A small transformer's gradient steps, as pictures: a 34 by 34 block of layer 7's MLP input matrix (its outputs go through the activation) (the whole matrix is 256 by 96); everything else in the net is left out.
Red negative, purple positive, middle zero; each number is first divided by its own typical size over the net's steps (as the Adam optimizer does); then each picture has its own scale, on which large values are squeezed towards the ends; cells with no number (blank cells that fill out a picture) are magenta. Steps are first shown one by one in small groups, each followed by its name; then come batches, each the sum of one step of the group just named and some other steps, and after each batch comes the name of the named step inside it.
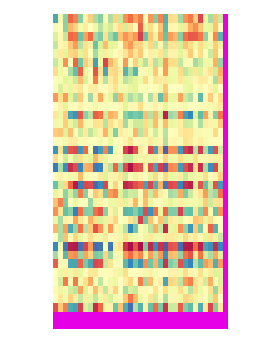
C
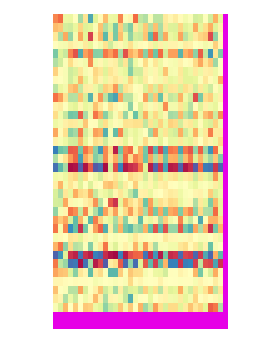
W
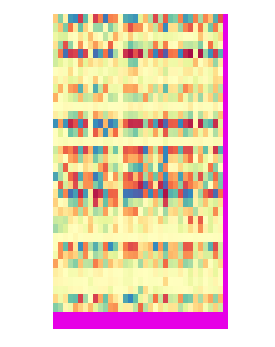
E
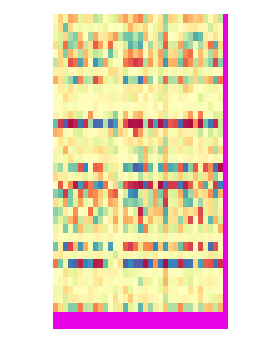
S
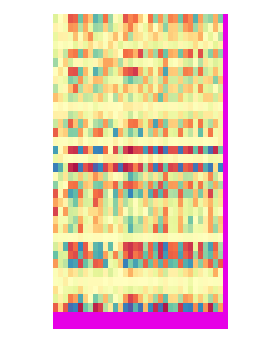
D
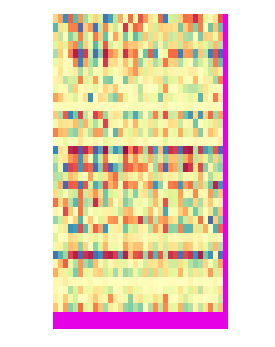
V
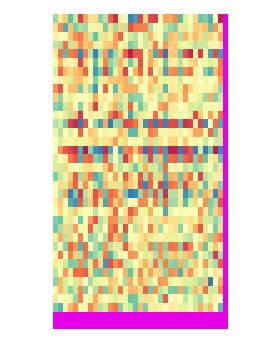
E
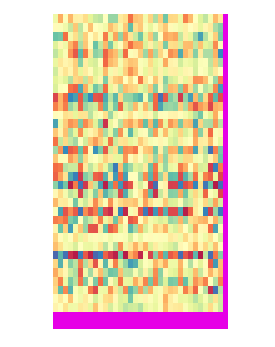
V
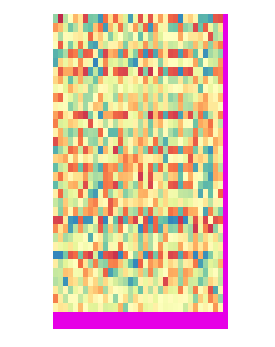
W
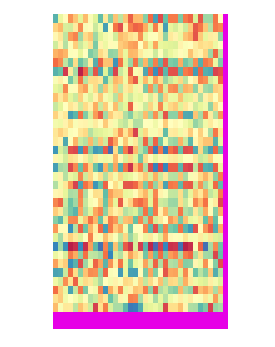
C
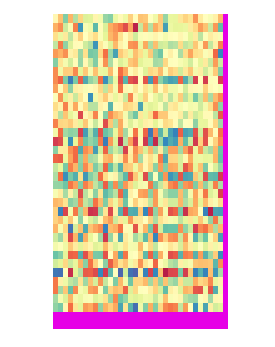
V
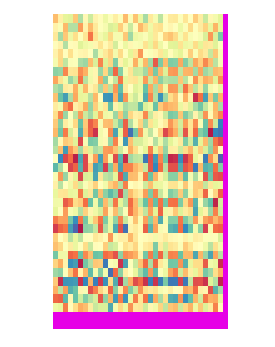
W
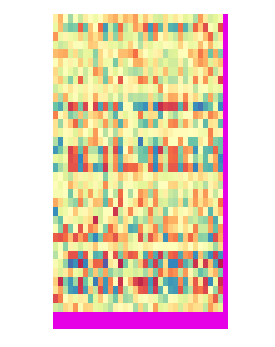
W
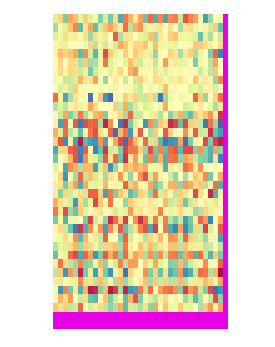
V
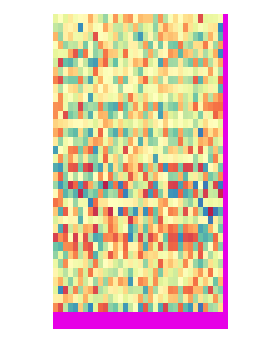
V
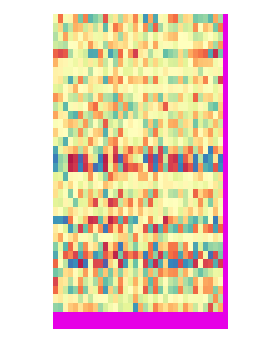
W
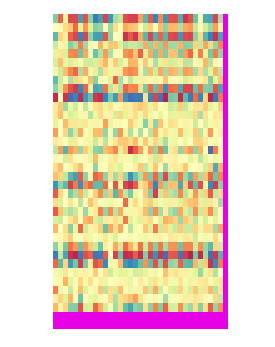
D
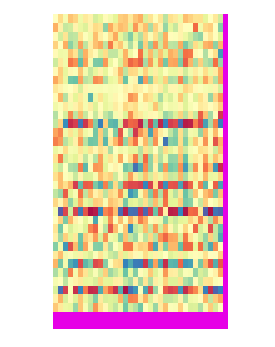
S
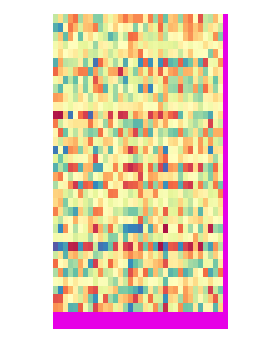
C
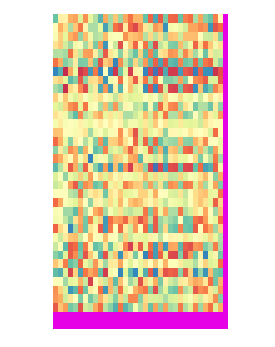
C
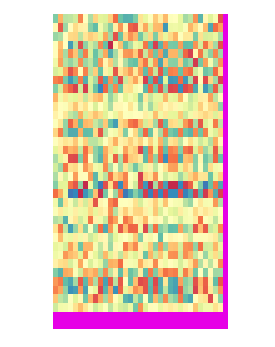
E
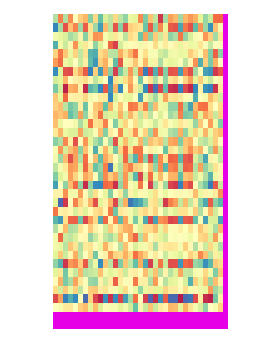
V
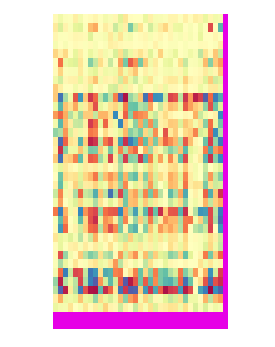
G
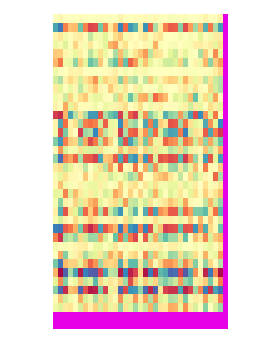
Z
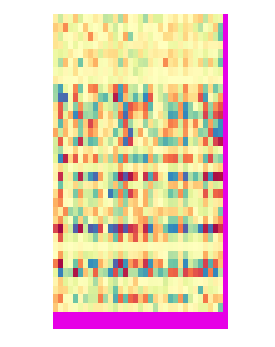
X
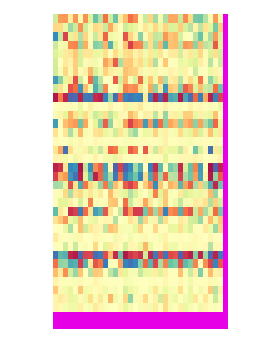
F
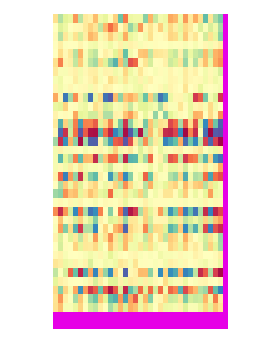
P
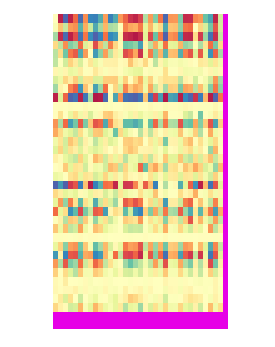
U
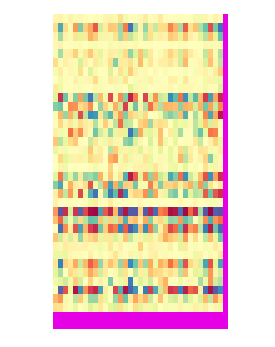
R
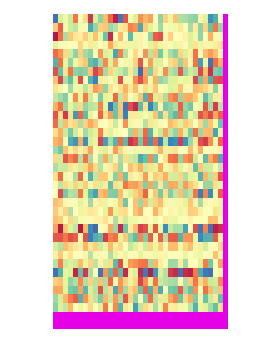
X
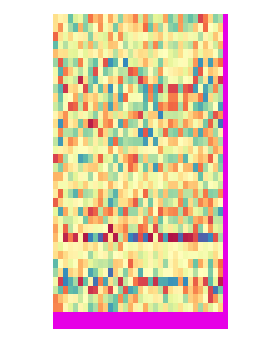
G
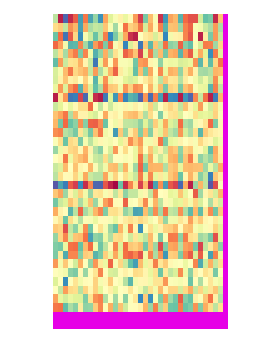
U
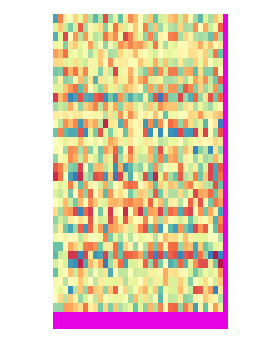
F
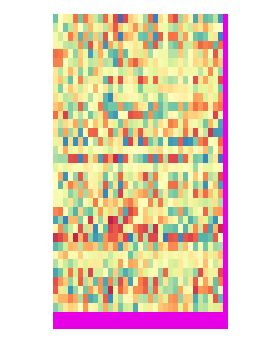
P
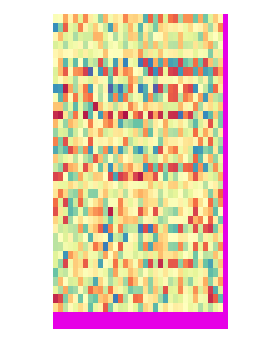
G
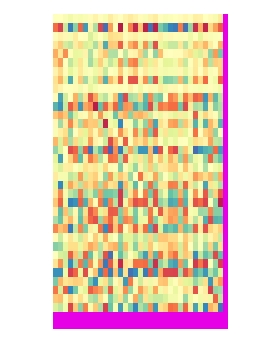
G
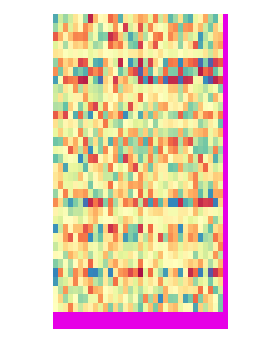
Z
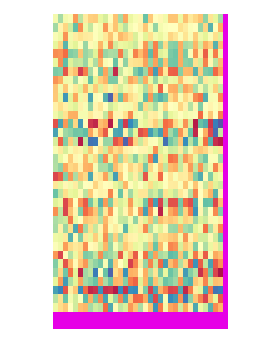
P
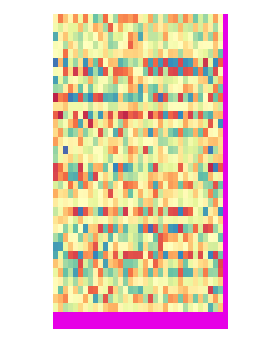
F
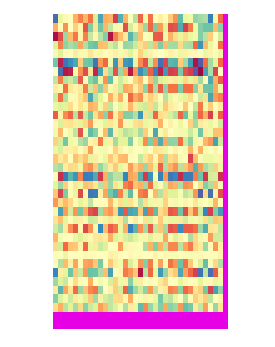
R
